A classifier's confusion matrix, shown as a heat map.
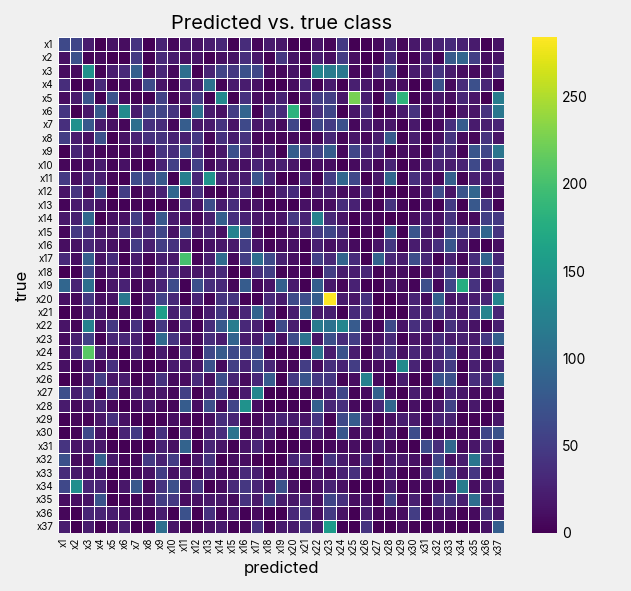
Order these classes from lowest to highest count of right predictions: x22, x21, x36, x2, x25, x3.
x36, x25, x2, x21, x22, x3
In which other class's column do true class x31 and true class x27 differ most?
x17
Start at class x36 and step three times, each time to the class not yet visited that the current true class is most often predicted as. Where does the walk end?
x35
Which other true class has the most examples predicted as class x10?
x12
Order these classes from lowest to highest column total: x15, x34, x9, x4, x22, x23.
x4, x34, x15, x22, x9, x23
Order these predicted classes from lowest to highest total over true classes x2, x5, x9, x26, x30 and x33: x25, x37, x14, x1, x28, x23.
x1, x28, x23, x14, x25, x37
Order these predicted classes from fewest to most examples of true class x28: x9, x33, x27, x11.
x9, x27, x33, x11
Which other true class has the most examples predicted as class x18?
x26
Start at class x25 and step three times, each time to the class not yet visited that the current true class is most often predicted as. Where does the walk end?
x3
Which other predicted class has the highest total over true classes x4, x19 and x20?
x23
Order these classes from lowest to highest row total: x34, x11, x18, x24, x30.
x18, x30, x34, x24, x11
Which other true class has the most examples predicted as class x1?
x19
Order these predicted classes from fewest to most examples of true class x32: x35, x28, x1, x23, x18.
x18, x28, x23, x1, x35
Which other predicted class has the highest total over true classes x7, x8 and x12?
x2
